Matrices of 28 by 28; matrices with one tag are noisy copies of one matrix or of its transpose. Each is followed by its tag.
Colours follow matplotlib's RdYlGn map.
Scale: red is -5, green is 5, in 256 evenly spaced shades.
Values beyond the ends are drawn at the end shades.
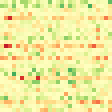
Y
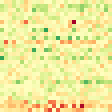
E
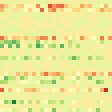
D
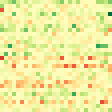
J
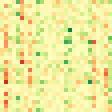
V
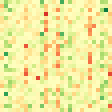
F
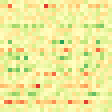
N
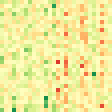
J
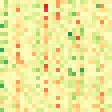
Y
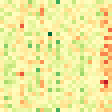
E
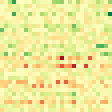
J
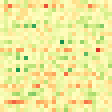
N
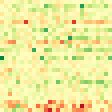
E
